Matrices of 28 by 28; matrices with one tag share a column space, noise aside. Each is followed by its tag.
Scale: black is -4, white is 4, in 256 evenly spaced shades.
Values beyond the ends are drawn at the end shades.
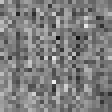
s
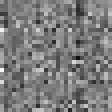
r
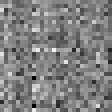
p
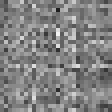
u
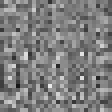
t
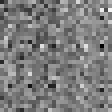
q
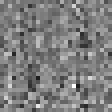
t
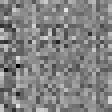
u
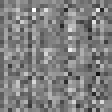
p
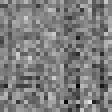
t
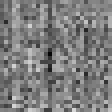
r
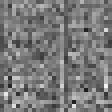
t
